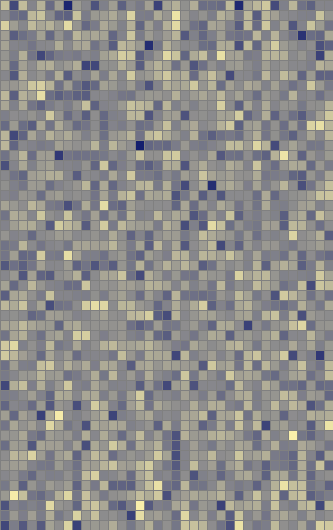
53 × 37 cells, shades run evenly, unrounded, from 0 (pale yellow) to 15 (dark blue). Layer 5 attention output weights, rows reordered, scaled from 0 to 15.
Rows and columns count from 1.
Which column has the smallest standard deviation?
28
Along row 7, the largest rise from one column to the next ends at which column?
10
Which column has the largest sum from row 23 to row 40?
19
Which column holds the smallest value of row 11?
25
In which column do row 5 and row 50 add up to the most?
27
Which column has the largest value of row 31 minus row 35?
6
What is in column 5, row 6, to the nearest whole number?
12
